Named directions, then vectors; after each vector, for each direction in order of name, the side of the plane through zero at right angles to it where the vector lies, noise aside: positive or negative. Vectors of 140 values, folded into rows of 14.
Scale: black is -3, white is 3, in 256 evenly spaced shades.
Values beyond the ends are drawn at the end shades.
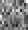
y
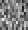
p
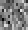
negative, negative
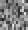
negative, negative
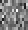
negative, positive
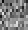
positive, negative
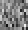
positive, positive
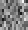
negative, negative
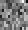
negative, negative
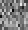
positive, negative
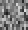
positive, positive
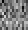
positive, negative
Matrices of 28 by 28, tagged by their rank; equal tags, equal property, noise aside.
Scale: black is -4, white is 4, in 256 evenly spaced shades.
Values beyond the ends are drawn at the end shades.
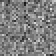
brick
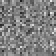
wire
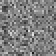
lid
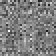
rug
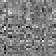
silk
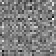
silk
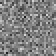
lid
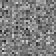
wire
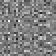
silk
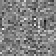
lid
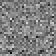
wire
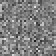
brick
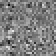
silk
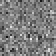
brick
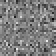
rug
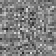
rug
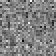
lid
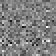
silk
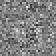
lid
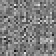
wire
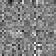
rug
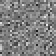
rug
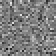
brick
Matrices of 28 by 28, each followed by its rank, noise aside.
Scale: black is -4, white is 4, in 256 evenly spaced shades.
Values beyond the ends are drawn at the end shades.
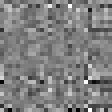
three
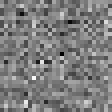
six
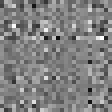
four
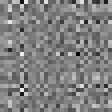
three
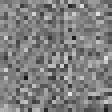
six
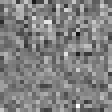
six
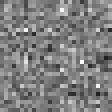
eight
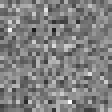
eight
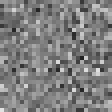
six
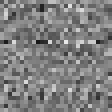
six
